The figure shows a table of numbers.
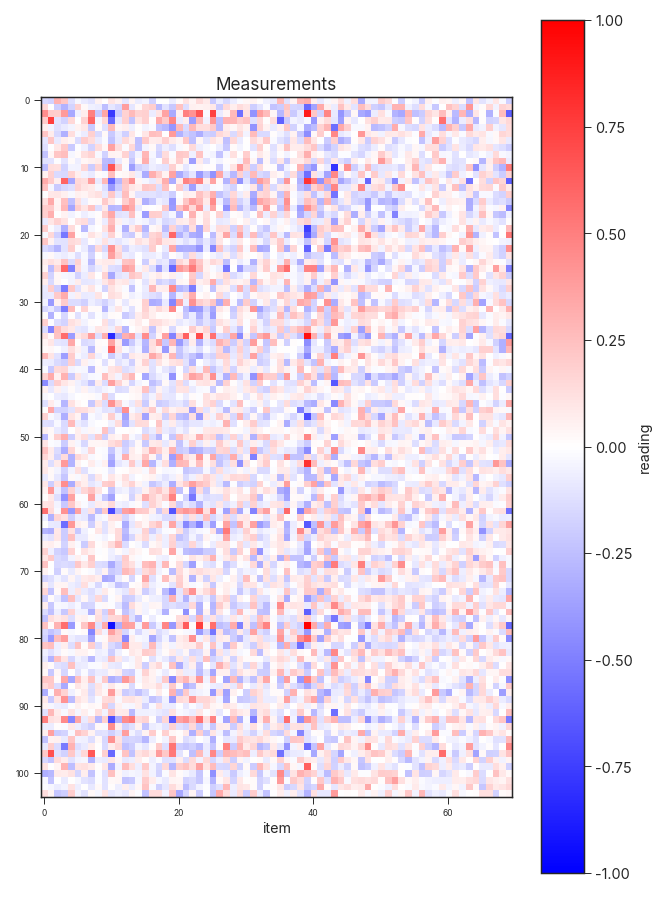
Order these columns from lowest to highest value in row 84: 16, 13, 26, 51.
13, 16, 51, 26
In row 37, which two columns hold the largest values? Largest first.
10, 69
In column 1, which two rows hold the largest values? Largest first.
3, 97
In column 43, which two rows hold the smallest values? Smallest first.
10, 42
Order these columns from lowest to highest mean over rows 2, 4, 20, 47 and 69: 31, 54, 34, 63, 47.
31, 34, 54, 47, 63
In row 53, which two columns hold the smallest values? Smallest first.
31, 19
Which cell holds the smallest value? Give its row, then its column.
78, 10
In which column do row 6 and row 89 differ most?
22
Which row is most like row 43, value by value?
72
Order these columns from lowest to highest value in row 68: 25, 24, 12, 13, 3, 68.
3, 68, 13, 24, 12, 25
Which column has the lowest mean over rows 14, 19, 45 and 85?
39
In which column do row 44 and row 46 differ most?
38
